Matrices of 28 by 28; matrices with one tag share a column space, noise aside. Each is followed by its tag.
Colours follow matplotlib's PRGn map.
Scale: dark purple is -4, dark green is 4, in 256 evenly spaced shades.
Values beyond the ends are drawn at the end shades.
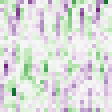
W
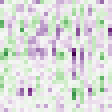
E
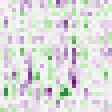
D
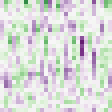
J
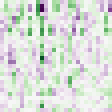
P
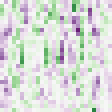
P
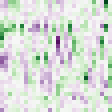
J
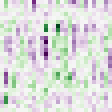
J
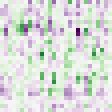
E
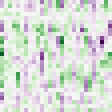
J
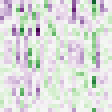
P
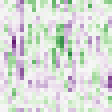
J
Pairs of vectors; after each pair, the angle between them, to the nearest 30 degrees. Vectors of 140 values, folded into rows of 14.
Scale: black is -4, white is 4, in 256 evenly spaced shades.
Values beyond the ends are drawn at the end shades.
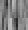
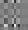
90 degrees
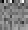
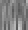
90 degrees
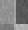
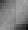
120 degrees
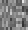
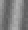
90 degrees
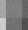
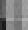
150 degrees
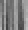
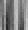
30 degrees
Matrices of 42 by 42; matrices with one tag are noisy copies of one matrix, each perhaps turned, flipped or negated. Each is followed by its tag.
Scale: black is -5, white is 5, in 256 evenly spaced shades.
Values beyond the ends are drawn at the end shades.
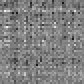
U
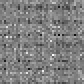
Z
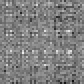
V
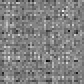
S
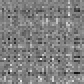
U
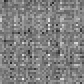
Z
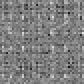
S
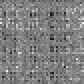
V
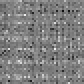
Z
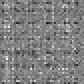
S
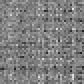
U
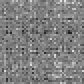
V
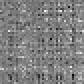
U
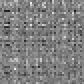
U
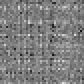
Z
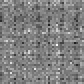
Z
